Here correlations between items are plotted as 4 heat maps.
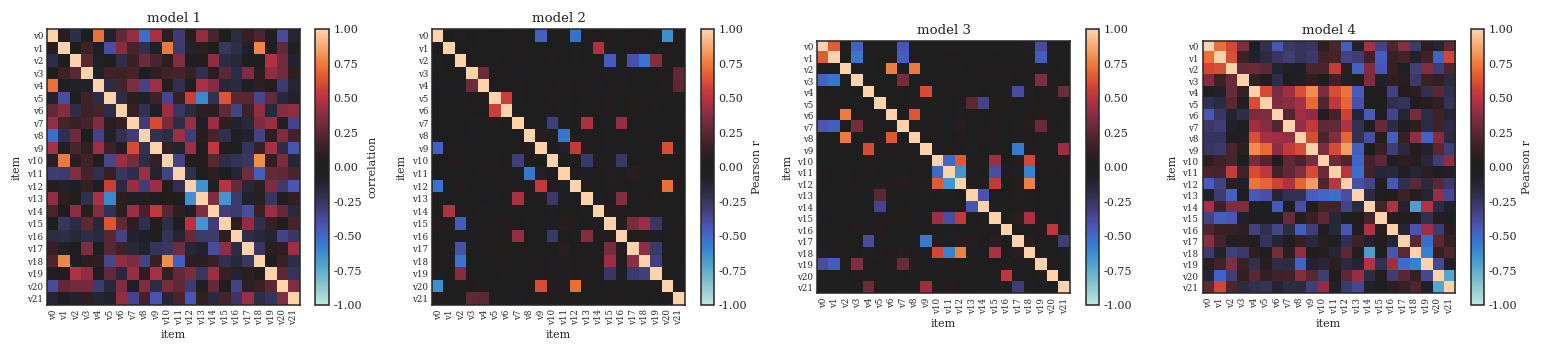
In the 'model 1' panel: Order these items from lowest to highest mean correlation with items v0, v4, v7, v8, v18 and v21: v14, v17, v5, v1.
v5, v17, v1, v14
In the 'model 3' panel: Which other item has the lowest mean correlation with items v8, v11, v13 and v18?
v14
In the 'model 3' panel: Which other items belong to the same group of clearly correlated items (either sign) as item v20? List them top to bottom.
v16
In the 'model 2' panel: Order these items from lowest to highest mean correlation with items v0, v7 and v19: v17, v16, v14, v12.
v12, v17, v14, v16
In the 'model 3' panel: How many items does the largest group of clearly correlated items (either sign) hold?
5
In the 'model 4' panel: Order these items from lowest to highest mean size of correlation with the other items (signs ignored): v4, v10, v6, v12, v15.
v15, v10, v6, v4, v12
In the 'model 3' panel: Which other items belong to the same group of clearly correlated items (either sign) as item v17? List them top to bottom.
v4, v9, v21
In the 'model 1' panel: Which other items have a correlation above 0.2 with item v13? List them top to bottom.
v0, v4, v14
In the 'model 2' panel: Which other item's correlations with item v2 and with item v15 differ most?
v18
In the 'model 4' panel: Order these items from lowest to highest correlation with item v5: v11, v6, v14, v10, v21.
v21, v14, v10, v6, v11
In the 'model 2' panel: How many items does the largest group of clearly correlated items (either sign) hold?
5
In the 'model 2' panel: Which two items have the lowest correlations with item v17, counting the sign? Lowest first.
v2, v19
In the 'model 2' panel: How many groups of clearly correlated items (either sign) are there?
7
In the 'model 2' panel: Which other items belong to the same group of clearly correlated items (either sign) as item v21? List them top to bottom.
v3, v4
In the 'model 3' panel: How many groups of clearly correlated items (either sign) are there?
6
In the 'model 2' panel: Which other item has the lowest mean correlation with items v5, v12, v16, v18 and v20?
v0
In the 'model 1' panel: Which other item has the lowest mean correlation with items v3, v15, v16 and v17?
v13
